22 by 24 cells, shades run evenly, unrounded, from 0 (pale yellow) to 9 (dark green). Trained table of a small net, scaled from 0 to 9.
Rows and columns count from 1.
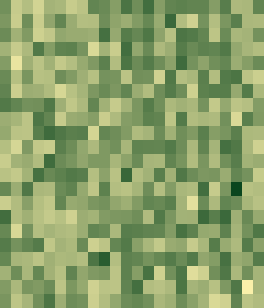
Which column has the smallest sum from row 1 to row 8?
2
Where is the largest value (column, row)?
22, 14
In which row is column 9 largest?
19
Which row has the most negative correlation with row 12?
18
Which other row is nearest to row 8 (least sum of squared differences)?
9
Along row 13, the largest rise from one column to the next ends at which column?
12
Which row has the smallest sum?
21
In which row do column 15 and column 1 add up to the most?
16
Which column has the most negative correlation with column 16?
4
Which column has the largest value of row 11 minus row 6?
15
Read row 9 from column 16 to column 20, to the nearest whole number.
2 6 3 3 3
